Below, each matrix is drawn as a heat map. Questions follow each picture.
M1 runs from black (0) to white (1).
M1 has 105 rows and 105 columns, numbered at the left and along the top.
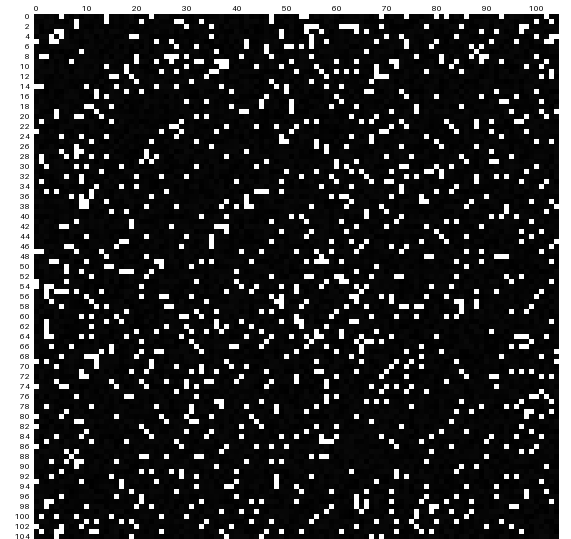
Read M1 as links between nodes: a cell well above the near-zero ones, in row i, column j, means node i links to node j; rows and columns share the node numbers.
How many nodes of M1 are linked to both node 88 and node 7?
0
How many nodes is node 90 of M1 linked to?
5
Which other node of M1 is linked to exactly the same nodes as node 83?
node 44
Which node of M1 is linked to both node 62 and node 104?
node 38
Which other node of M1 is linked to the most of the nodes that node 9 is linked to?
node 42
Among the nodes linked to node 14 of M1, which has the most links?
node 58
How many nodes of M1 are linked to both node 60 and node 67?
2
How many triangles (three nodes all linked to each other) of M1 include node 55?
4
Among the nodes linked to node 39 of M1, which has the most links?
node 66
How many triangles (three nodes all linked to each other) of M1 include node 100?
4
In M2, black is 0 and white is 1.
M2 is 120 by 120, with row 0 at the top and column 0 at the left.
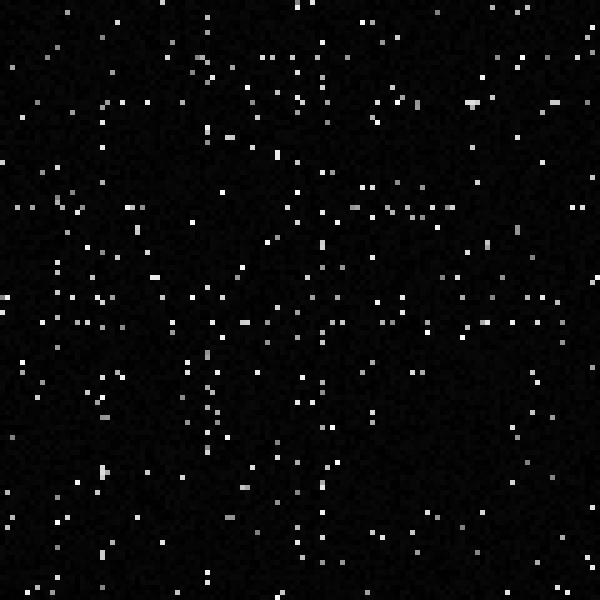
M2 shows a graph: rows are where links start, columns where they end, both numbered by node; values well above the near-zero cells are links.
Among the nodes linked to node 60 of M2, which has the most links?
node 20
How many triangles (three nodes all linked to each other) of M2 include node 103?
6
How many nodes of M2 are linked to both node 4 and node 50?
0
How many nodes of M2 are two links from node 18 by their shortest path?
8
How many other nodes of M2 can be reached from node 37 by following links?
9
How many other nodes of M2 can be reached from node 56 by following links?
7
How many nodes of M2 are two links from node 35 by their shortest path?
6
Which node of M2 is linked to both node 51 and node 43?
node 74
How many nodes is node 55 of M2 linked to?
9
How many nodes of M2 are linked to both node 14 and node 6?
0
